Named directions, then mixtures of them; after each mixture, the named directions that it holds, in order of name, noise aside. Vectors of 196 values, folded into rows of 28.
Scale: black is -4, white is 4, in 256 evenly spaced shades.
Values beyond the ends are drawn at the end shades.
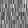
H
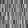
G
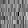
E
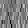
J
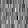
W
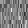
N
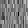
E, H.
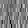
J.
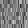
E, N.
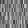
G.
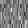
N.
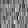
E, W.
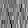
J.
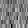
J, W.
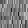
E, N.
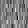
W.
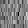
E.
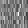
E.
